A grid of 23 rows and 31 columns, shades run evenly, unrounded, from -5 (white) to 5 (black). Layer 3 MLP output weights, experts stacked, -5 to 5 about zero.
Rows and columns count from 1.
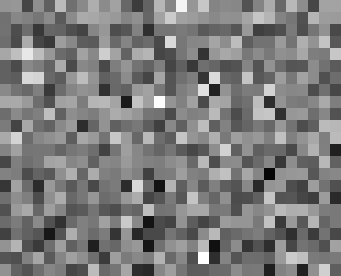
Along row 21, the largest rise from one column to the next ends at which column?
20
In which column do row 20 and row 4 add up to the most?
5
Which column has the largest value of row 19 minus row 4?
16
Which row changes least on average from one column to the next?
2
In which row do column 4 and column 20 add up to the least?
7
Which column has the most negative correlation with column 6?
23
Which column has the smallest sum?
30
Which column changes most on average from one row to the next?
19
